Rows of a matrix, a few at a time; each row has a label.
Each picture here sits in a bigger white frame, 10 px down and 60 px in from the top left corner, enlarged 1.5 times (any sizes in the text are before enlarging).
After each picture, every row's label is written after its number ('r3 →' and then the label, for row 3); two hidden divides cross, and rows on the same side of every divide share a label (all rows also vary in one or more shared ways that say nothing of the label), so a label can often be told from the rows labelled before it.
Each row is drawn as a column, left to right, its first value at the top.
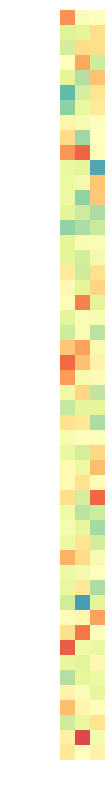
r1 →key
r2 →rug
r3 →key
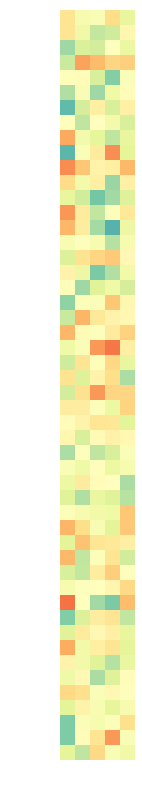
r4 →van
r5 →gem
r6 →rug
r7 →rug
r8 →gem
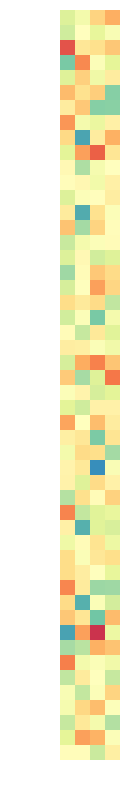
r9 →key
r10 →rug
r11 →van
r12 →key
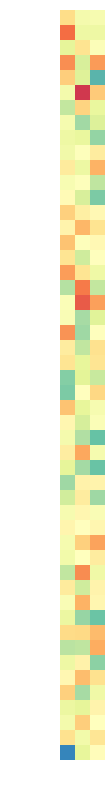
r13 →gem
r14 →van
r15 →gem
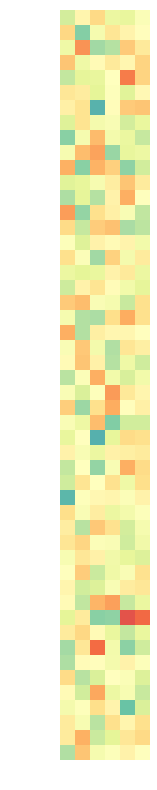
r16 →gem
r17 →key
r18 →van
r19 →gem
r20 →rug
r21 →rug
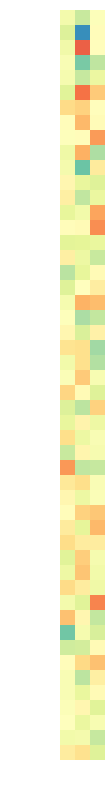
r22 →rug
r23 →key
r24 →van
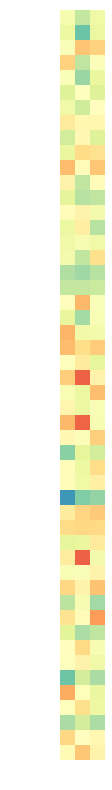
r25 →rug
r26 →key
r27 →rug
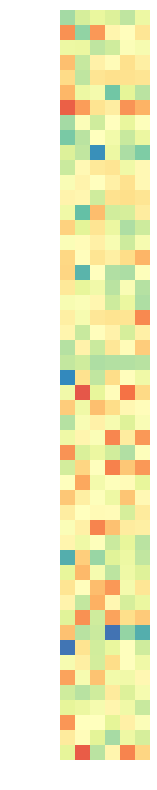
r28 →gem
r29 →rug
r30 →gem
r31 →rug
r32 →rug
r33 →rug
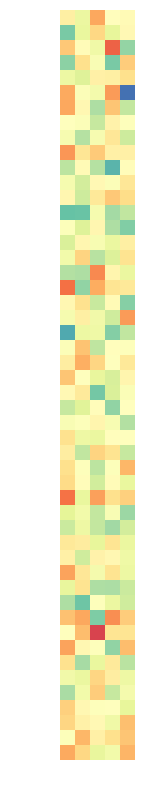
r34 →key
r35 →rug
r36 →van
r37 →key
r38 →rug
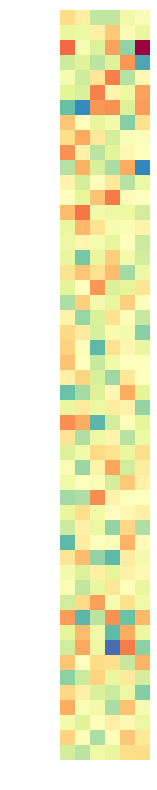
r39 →key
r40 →van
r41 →van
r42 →rug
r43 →gem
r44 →key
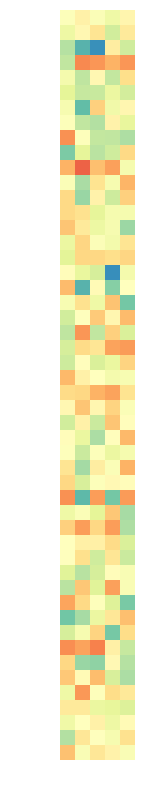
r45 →van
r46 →gem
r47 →gem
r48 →rug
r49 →rug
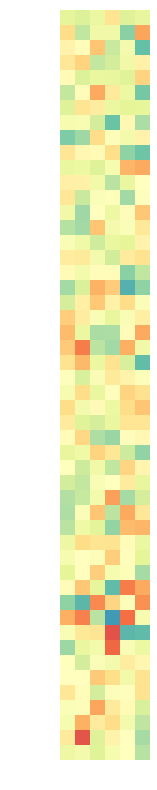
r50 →rug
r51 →rug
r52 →van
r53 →van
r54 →rug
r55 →gem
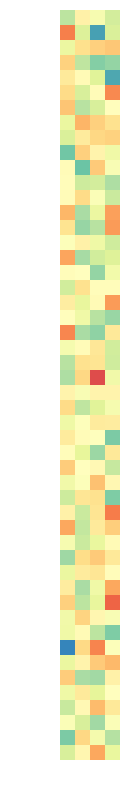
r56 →gem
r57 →key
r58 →key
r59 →van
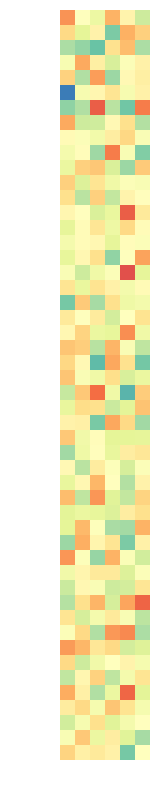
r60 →key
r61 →gem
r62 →gem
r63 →key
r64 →van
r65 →gem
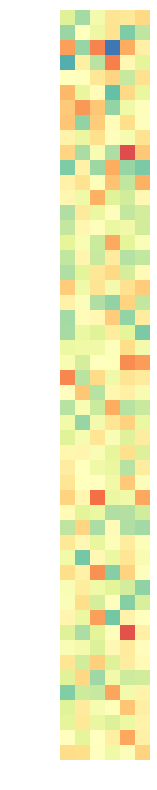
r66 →key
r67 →gem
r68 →key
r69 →gem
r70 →key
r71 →key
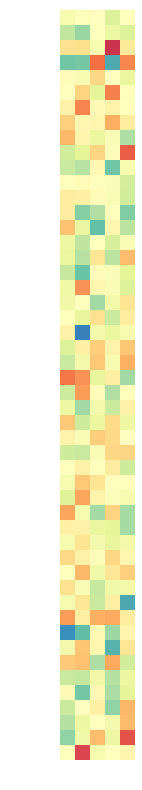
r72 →key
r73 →key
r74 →rug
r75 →key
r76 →rug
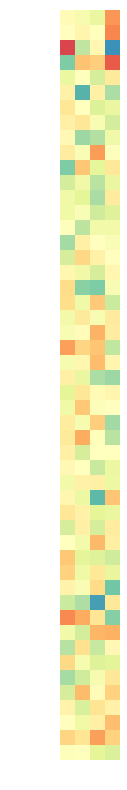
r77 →key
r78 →rug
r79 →rug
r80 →gem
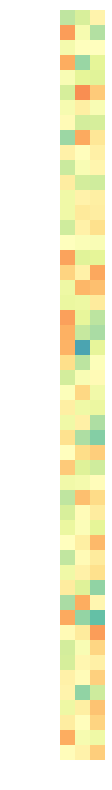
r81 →rug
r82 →van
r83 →van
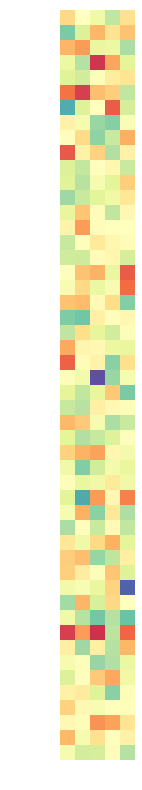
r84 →key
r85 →van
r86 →gem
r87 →gem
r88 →van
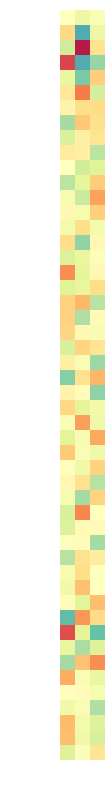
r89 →gem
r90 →key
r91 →key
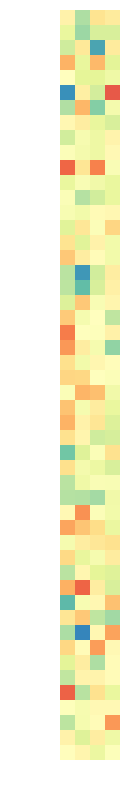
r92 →rug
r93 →rug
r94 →gem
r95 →van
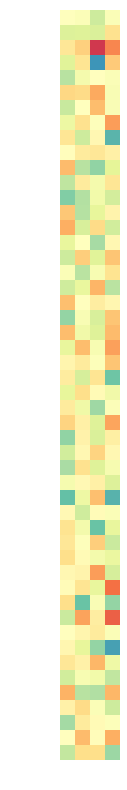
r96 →van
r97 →rug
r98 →key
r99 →rug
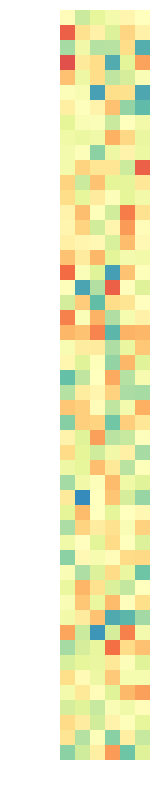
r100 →gem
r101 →gem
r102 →rug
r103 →van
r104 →van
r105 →gem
